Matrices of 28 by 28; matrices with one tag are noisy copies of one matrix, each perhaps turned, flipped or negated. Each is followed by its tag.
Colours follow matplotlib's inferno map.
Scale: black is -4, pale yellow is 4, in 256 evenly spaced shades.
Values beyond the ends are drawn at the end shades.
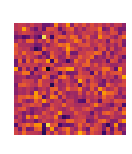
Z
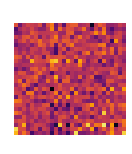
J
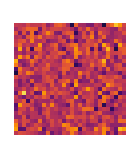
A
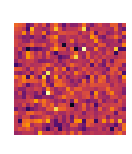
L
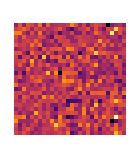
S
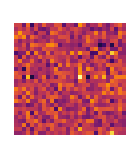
Z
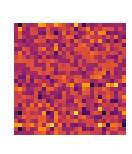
A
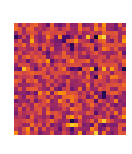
Z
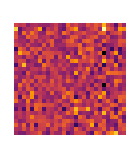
A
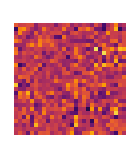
A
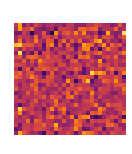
A
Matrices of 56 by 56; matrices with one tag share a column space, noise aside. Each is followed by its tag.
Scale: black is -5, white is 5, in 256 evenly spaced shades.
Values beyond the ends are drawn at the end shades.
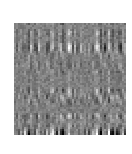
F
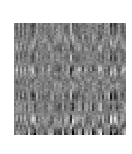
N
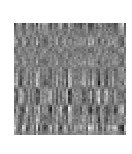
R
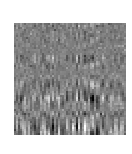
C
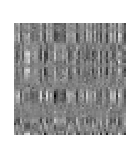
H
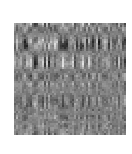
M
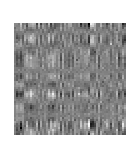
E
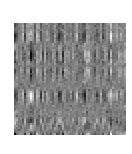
H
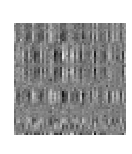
H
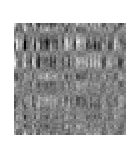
M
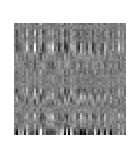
F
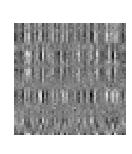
H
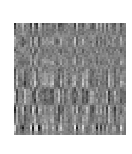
R
